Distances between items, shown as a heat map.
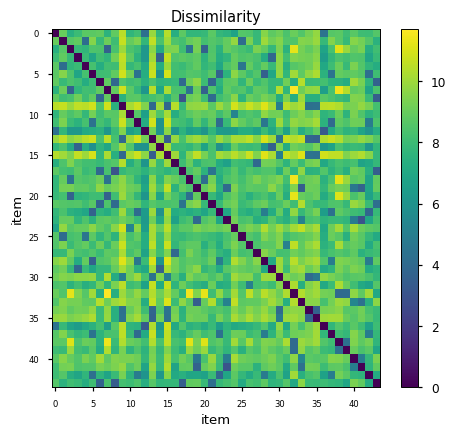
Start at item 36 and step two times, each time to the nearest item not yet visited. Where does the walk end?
0
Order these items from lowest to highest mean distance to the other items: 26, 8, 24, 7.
8, 7, 26, 24
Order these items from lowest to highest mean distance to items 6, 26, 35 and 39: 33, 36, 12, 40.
12, 36, 40, 33
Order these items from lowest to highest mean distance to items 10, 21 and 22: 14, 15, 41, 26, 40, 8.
8, 14, 26, 41, 40, 15
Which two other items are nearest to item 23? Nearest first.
41, 19
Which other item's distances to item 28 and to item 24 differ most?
5
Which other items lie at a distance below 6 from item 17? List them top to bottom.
6, 8, 21, 43
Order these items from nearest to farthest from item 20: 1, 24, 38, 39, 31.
31, 1, 24, 39, 38
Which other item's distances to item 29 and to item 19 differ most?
33
